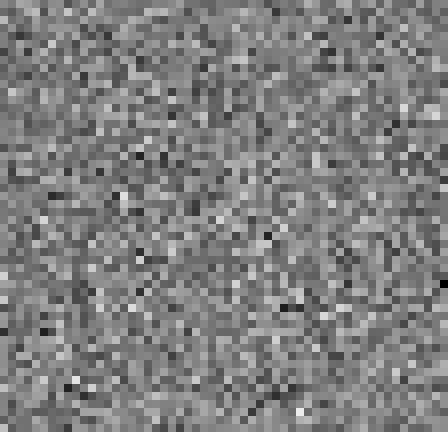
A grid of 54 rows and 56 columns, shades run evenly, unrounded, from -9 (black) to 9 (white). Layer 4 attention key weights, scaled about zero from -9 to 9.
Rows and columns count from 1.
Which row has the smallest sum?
9
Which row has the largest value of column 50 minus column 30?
30
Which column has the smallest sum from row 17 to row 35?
55
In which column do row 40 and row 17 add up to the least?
11
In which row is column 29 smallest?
15
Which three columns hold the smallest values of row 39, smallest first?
36, 38, 22
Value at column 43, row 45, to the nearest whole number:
-4
